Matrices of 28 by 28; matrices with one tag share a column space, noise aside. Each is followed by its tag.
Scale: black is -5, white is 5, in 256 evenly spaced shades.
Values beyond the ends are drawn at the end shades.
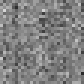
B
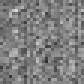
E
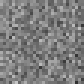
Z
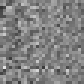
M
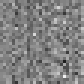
Z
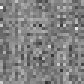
B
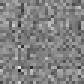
M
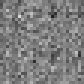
E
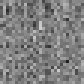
M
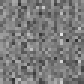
Z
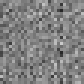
E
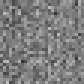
Z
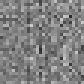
B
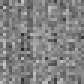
Z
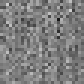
B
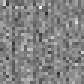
Z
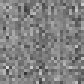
M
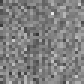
Z
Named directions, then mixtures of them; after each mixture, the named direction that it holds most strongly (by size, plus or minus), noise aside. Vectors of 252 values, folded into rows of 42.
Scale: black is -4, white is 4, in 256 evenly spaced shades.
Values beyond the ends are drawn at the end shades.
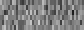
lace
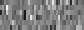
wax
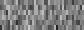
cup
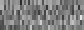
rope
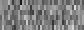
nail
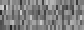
rope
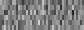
lace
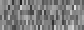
nail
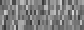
lace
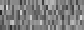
rope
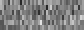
rope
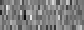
wax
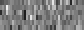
wax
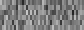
lace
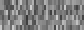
cup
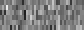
wax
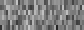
cup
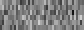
lace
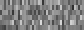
rope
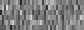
rope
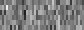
wax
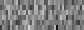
cup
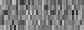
lace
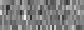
wax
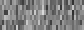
lace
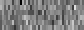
nail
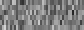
lace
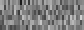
rope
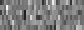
wax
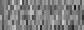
nail
